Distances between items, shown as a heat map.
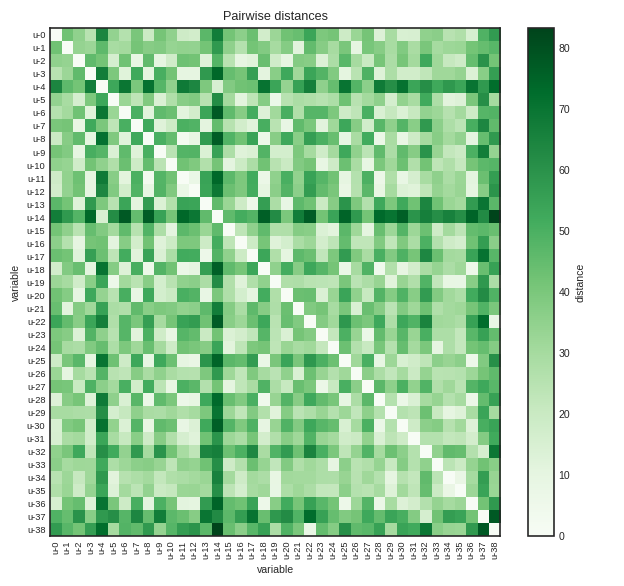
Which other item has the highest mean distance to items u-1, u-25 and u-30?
u-14
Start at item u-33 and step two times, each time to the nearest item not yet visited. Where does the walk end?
u-15
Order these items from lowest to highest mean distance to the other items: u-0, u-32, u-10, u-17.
u-10, u-0, u-17, u-32
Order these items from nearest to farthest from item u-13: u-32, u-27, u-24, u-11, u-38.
u-27, u-24, u-38, u-11, u-32
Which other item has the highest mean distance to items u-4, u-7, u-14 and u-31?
u-38
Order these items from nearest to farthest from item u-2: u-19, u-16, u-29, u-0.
u-16, u-19, u-29, u-0
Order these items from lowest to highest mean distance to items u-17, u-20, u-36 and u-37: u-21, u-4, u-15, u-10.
u-10, u-15, u-21, u-4
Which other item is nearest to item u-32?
u-37
